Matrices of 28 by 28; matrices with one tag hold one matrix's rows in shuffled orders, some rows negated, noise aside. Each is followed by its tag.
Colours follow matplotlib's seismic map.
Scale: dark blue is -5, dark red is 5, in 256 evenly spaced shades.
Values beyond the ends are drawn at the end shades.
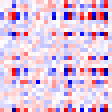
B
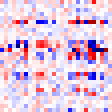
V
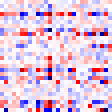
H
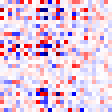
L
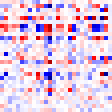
H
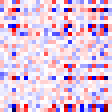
B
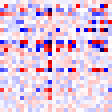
H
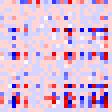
B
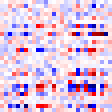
V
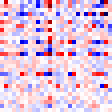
H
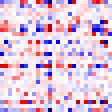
H
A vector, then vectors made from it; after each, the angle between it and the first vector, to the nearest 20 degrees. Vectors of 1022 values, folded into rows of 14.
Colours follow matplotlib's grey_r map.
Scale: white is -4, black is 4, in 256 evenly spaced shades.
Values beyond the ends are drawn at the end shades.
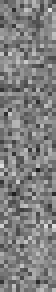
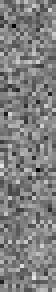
40 degrees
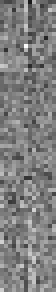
60 degrees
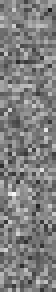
140 degrees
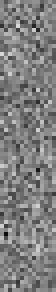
60 degrees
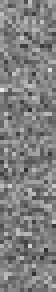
120 degrees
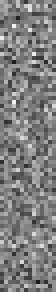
80 degrees
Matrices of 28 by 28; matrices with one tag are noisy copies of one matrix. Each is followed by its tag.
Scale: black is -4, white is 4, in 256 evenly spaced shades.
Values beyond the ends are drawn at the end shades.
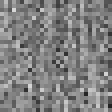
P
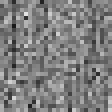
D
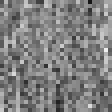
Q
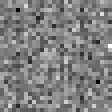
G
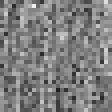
Q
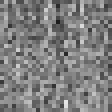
P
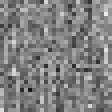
Q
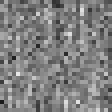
P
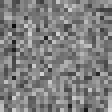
D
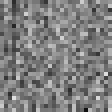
D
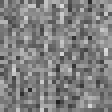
Q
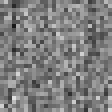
D
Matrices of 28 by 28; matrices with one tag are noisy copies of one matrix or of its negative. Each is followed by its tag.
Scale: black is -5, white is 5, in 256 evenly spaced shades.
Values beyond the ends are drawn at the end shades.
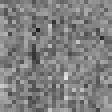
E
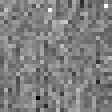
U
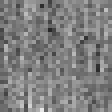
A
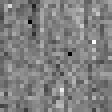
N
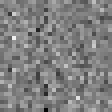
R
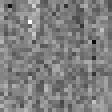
N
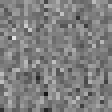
R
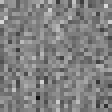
U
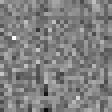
R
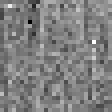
N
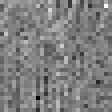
U
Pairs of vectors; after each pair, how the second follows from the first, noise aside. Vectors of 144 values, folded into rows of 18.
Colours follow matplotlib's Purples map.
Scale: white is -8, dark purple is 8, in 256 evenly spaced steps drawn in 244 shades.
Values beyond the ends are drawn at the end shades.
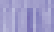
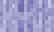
wrapped around.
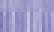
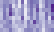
reversed, scaled up.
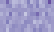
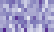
reversed, scaled up.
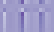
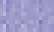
wrapped around, negated, shrunk.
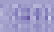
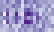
reversed, scaled up.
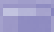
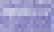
copied.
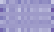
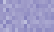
wrapped around, negated, shrunk.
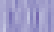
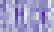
reversed, scaled up.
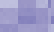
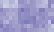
copied.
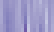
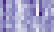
wrapped around, negated, scaled up.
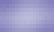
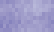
wrapped around, negated, shrunk.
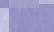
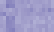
wrapped around, negated, shrunk.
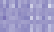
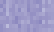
wrapped around, shrunk.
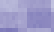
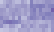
wrapped around.
